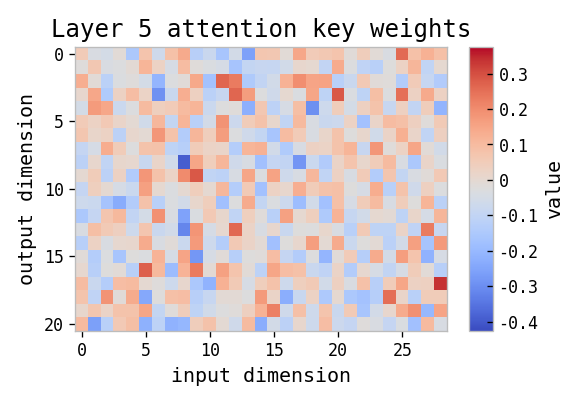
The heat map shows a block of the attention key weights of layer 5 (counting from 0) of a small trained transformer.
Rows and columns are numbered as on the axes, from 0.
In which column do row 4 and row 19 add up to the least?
18
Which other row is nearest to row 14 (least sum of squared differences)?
1
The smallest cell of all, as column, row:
8, 8
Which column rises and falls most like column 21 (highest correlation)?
23
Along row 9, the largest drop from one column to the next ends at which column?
10
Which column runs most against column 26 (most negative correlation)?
27
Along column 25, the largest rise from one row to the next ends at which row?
3
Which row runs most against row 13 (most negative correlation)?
15
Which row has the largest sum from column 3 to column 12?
16
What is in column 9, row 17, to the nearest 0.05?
-0.15
